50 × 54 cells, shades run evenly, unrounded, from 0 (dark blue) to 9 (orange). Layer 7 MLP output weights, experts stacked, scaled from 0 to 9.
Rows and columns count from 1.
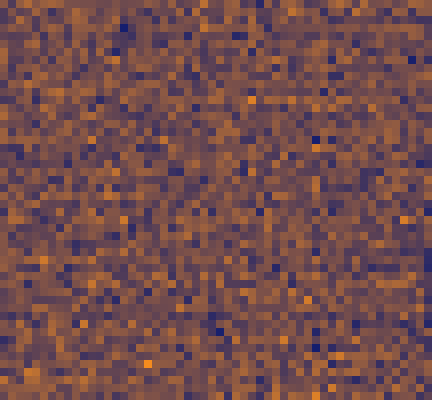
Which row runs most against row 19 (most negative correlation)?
18
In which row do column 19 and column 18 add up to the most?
46
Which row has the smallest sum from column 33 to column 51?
34
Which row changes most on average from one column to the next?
27
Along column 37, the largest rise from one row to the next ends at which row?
37
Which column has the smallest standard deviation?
38
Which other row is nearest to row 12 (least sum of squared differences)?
16
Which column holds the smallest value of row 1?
33
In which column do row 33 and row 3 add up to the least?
54
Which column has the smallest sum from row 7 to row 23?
2
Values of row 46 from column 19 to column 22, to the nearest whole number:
9 5 5 5
